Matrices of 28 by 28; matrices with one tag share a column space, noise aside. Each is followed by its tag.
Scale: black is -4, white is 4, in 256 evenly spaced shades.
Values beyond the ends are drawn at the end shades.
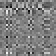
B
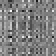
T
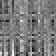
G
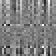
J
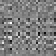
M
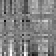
G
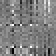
J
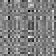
T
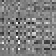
M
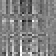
G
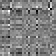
B
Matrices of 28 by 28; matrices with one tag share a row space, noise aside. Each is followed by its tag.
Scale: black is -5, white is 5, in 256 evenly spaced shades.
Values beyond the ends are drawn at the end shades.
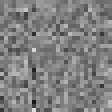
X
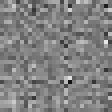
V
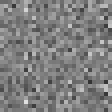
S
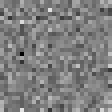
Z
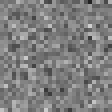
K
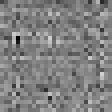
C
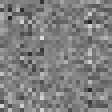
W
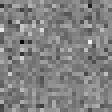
W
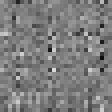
C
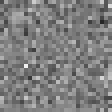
S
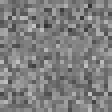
K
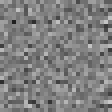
S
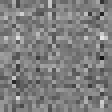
C
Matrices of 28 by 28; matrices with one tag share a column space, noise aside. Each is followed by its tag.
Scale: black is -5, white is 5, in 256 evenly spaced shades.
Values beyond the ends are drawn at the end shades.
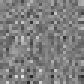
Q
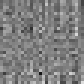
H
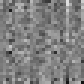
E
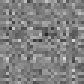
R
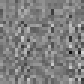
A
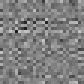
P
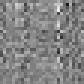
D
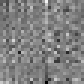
E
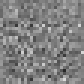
A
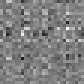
R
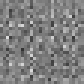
A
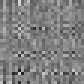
H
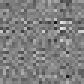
P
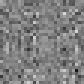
Q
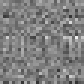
Q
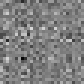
R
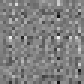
Q
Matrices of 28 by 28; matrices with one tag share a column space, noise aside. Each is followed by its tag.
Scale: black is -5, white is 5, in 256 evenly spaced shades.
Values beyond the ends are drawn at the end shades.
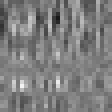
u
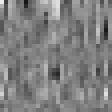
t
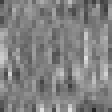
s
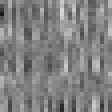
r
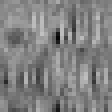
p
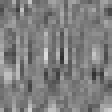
s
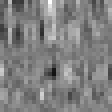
t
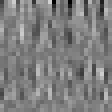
t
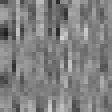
r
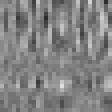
u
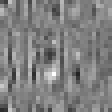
s
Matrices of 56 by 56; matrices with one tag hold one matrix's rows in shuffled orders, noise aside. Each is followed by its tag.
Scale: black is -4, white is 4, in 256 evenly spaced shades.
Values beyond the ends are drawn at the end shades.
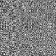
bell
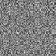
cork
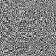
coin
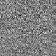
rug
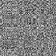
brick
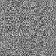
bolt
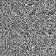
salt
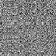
brick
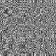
coin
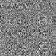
rug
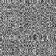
brick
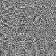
coin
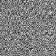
salt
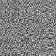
salt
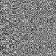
bell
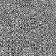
bolt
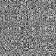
salt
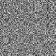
cork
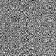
salt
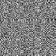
cork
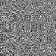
bell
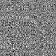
bolt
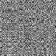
brick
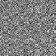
cork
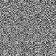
cork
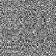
brick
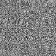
salt
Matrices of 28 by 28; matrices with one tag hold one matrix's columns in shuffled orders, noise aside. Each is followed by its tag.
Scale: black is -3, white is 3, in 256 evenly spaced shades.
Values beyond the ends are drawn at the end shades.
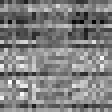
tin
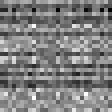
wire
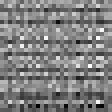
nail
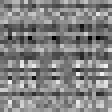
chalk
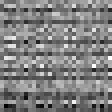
nail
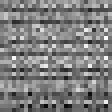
nail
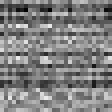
wire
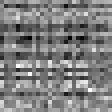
chalk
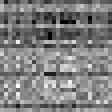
tin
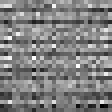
nail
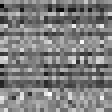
wire
